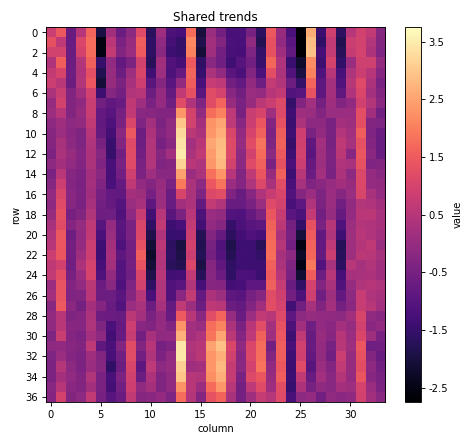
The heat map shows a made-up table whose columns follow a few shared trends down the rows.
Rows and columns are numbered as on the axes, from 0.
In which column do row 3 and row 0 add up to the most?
26
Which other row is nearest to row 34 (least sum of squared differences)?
13
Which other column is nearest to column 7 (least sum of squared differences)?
19
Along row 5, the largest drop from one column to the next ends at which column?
5
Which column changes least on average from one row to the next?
2
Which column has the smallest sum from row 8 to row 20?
24
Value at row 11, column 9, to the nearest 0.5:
-0.5
